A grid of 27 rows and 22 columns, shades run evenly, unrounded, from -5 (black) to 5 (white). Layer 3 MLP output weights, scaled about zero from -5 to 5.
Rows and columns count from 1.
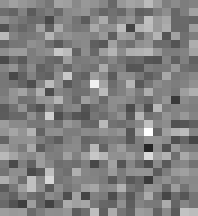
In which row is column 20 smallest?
13
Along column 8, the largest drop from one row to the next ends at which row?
11
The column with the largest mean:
17
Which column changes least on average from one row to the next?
9
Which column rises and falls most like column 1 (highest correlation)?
2
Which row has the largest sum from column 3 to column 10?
7
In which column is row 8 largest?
8
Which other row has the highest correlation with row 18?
16
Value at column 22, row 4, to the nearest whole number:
1
